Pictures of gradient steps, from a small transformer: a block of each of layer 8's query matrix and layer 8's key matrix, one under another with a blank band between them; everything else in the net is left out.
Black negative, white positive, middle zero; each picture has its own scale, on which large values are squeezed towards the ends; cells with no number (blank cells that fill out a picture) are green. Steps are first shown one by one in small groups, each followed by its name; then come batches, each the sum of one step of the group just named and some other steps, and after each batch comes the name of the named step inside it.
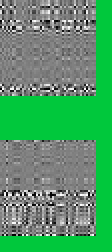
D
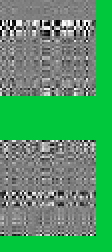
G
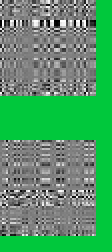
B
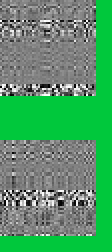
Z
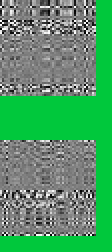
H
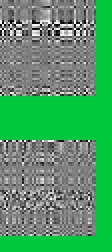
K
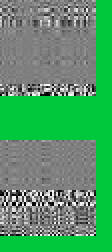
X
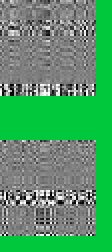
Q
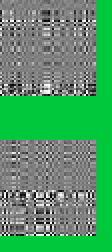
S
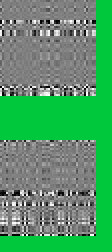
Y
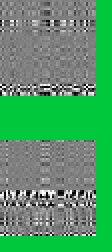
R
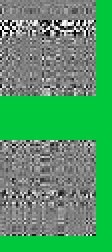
G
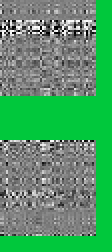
G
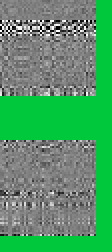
Y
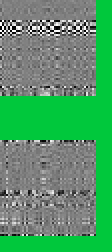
Y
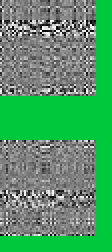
H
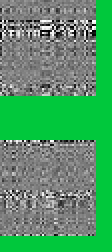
Z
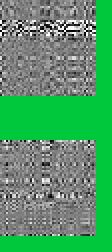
H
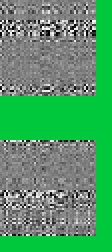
D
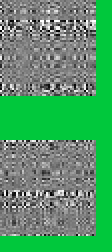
Z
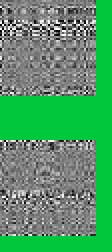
K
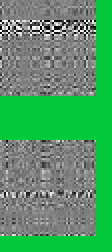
R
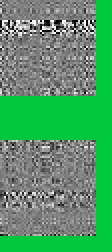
G
